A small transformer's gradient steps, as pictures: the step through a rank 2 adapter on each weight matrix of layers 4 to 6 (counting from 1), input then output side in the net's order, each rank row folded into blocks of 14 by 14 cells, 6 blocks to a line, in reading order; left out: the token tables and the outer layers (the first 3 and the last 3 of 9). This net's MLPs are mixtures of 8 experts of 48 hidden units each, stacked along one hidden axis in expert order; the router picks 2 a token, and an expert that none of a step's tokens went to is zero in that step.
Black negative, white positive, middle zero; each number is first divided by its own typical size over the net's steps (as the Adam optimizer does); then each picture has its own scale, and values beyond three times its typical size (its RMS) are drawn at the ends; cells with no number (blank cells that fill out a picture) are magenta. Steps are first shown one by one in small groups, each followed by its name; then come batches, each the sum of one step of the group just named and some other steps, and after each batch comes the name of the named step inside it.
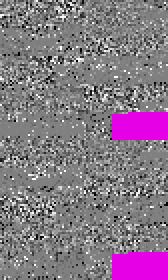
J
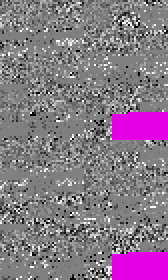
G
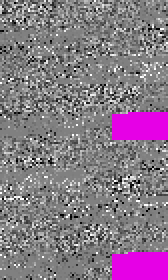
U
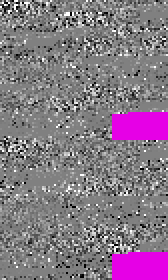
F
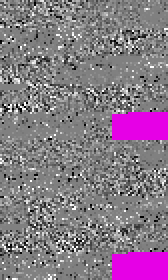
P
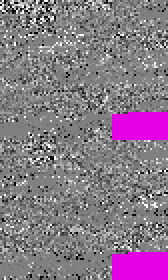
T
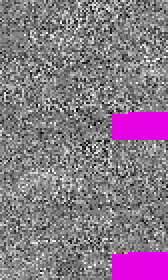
U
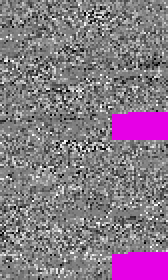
J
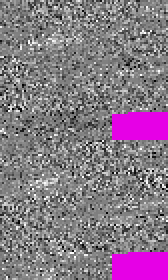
P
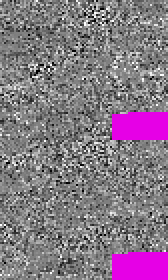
J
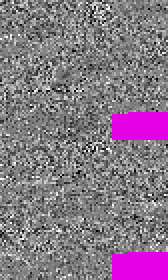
T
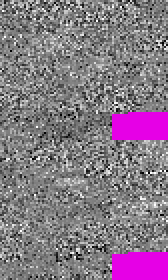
T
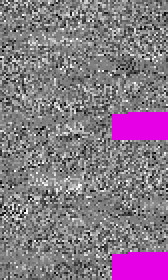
F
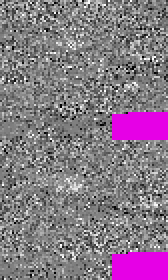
T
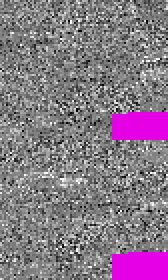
U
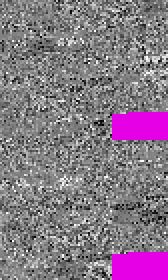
G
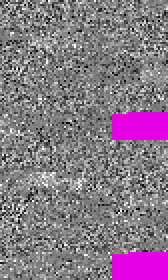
U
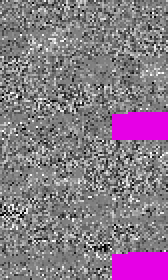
U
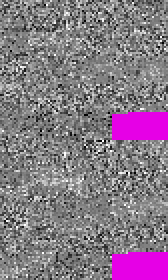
F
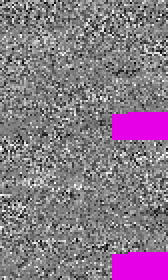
T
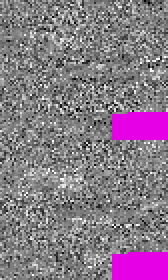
J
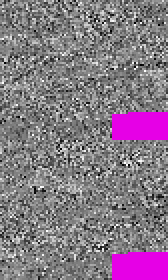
T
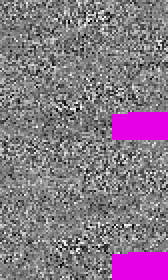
F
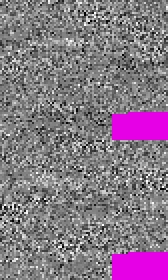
G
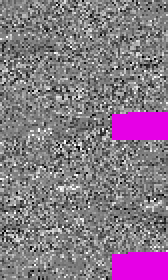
J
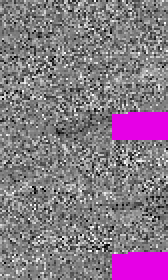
U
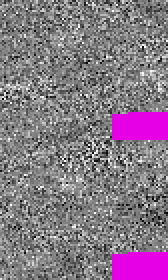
T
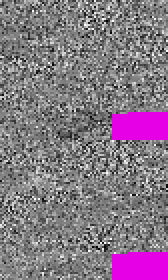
J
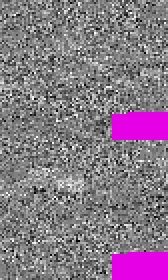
G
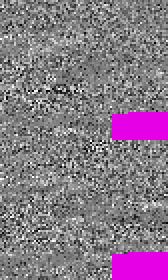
T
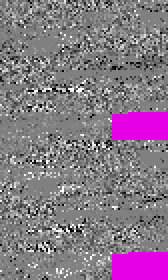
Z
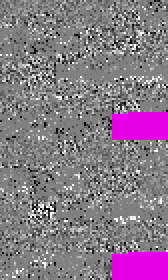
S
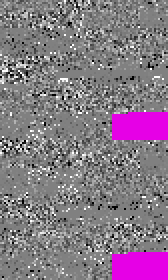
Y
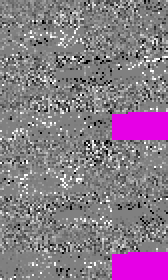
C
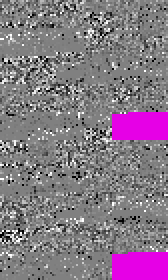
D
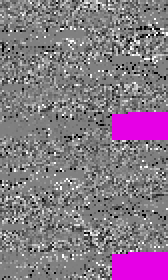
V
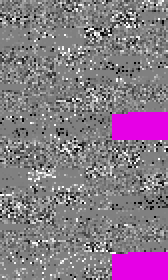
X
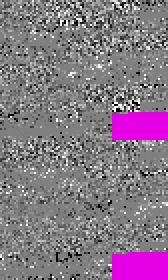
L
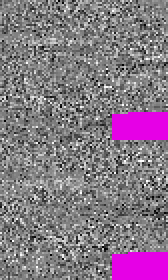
V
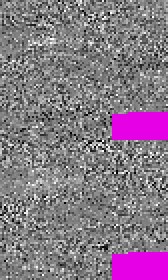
Y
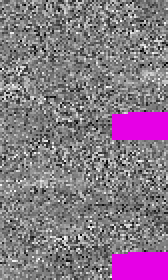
L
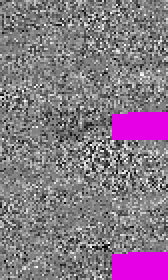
S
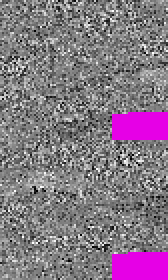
X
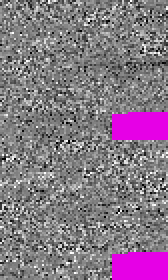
Z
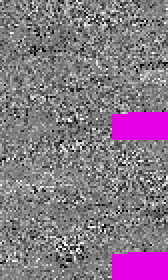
L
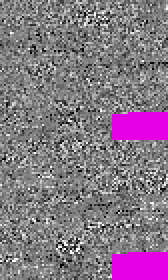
L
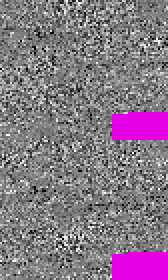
L
